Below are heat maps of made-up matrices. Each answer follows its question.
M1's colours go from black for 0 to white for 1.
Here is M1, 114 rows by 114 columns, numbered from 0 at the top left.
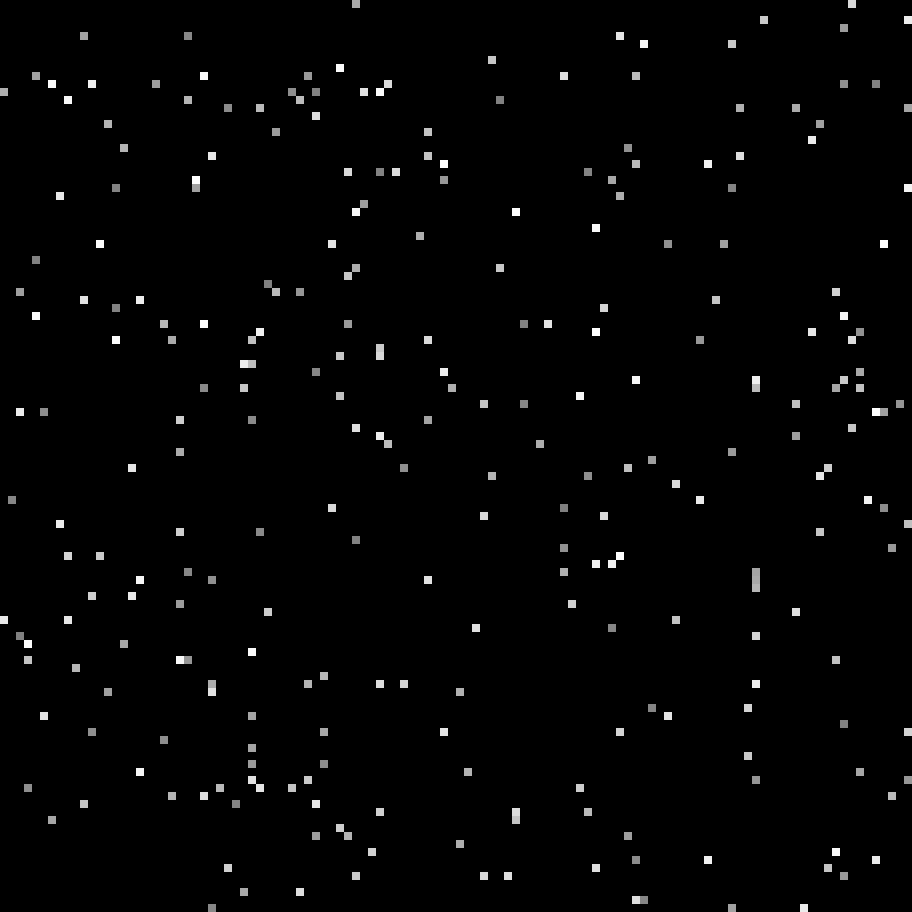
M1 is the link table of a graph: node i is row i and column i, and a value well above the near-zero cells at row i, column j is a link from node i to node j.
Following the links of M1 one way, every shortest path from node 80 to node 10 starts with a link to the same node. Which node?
node 15
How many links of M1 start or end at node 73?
4
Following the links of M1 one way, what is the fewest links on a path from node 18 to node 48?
6
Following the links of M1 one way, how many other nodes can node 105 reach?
3
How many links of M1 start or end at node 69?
3
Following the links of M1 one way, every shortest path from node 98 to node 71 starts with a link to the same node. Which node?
node 72
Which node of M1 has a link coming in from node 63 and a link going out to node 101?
node 41
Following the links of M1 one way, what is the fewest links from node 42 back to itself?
3
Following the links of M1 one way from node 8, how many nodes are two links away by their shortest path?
6
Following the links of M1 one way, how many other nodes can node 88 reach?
3
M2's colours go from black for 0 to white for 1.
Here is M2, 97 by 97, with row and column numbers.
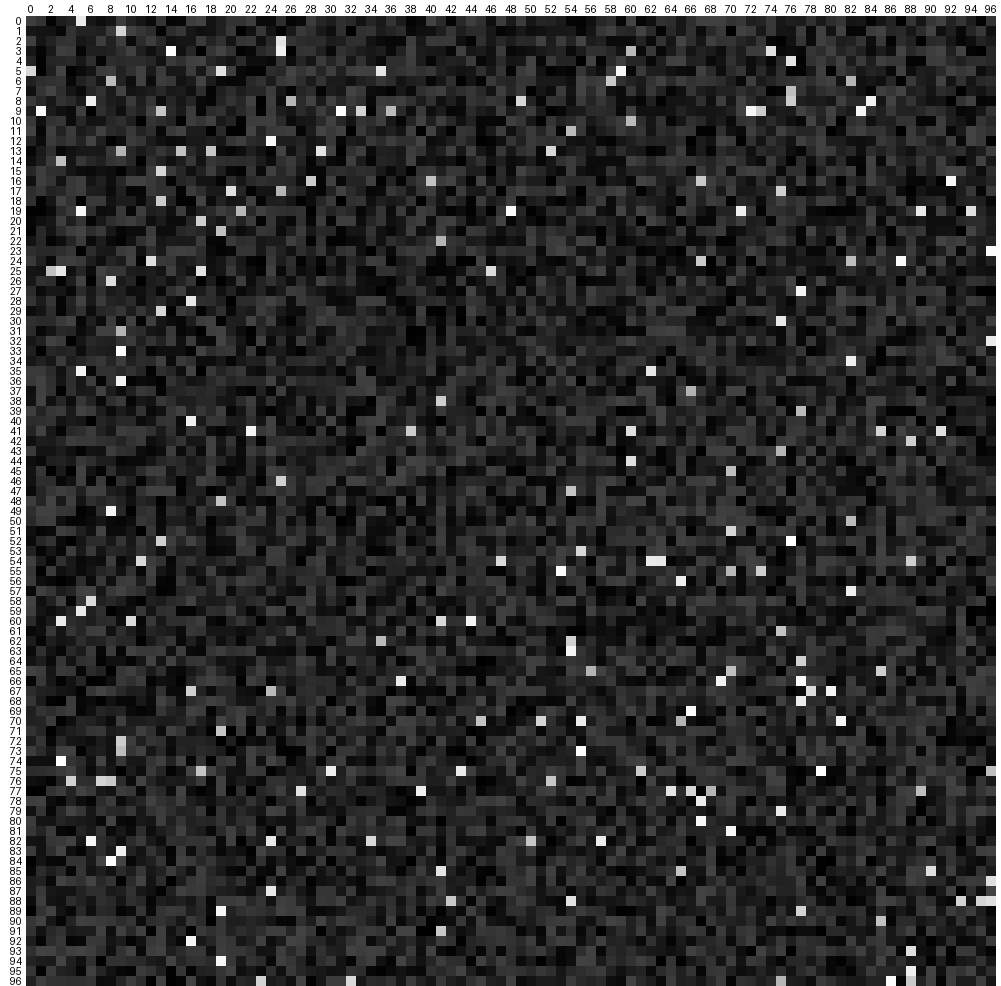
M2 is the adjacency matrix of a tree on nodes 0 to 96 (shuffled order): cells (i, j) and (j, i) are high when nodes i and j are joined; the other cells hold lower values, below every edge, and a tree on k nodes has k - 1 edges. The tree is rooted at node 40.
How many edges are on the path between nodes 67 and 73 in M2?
9
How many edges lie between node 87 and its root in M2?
4
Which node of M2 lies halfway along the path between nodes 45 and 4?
9
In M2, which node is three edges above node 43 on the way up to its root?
25
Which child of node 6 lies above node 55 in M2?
8
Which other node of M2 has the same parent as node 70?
53
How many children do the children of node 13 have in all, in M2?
7
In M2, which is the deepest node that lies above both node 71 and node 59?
5
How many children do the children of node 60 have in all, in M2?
3
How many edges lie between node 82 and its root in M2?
4
